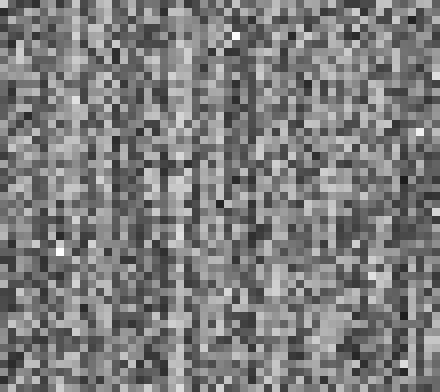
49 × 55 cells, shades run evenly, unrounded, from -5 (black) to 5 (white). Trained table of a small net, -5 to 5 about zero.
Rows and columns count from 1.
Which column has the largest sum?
23
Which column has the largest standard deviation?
24
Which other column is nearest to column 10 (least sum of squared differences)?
28
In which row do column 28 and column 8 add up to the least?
26
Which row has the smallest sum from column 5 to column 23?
43
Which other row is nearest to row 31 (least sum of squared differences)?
12
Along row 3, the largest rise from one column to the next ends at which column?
50
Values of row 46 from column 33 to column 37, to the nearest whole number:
-1 1 3 0 0
